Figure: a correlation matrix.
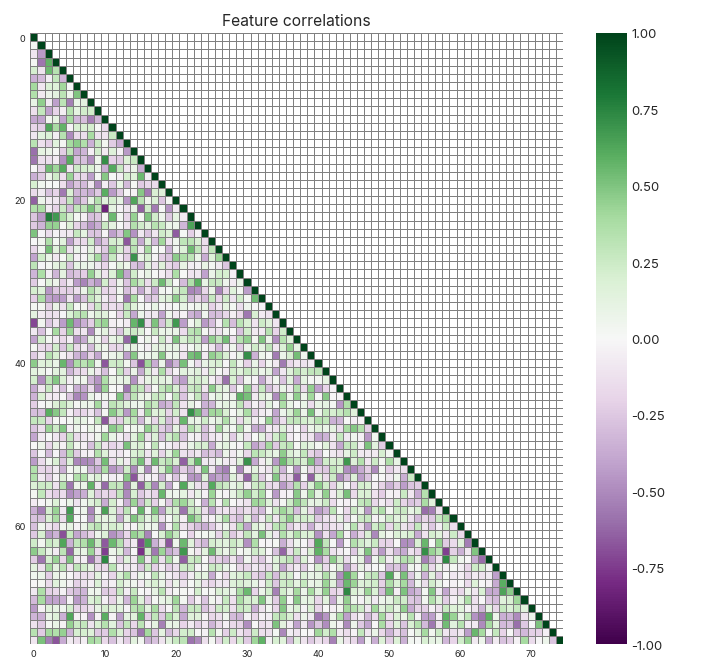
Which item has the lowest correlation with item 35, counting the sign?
0
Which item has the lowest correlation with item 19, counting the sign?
62
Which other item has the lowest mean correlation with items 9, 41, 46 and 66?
53
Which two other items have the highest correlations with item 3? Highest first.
22, 2
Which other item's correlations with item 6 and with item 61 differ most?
4
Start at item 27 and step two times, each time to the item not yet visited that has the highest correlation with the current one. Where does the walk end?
37
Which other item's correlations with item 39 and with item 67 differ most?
43
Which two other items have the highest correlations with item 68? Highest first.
44, 66
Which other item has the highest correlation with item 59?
5
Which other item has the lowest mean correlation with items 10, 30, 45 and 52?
21
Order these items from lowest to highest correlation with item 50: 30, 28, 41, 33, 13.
28, 41, 30, 33, 13
